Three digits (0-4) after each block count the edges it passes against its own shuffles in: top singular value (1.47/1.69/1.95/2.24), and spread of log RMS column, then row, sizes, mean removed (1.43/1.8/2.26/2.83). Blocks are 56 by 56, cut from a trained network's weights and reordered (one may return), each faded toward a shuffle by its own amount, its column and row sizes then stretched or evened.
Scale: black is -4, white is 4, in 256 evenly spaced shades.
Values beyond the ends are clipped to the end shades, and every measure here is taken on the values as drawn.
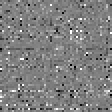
2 2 3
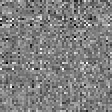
3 2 3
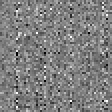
2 4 0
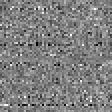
1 0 3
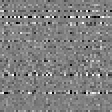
4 1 4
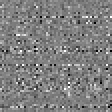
1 2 4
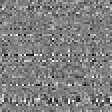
3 1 4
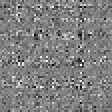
1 3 4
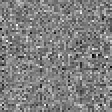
0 2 2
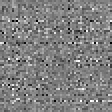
2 2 4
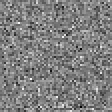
1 1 0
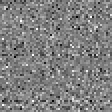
3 1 1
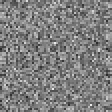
3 1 0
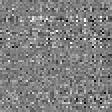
2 2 4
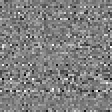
1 0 4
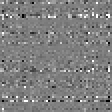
2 2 4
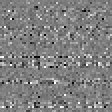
2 0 4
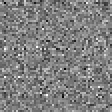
1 1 2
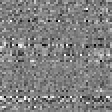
4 1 4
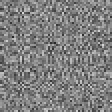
4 1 1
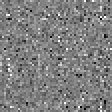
0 1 2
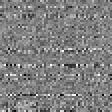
4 0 4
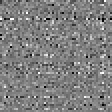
1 2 4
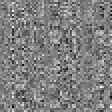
4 4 0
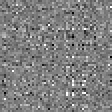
2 2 3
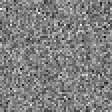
0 0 0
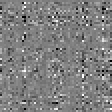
1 4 4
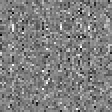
1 3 0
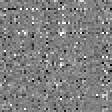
1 2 2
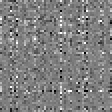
1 4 3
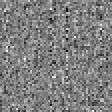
0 3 0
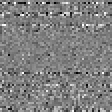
1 0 4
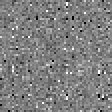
1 2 1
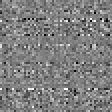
1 1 4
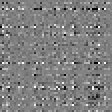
2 3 4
